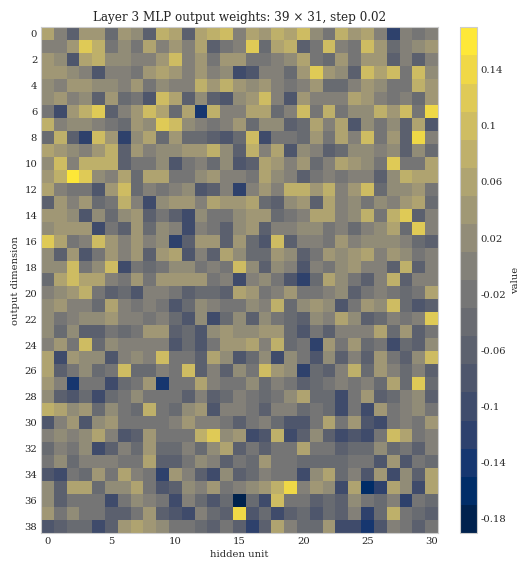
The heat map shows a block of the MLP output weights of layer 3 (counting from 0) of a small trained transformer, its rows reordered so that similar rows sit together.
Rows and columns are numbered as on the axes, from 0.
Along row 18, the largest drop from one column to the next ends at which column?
6
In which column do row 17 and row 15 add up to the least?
11
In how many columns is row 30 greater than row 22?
10
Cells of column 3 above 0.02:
14
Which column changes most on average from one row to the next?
15
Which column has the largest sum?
0
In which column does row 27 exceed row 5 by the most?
29
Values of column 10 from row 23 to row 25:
-0.06 -0.08 -0.02
